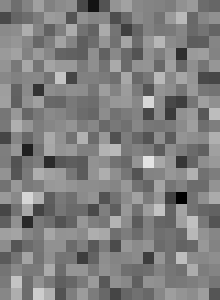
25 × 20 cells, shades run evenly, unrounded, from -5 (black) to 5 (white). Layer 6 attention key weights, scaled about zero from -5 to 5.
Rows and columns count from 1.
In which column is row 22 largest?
17
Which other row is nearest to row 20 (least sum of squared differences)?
23
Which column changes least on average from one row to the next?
16
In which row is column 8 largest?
12
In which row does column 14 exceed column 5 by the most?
14
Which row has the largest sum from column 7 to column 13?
13
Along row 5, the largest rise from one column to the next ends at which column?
18
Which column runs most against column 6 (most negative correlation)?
19
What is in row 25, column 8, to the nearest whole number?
1
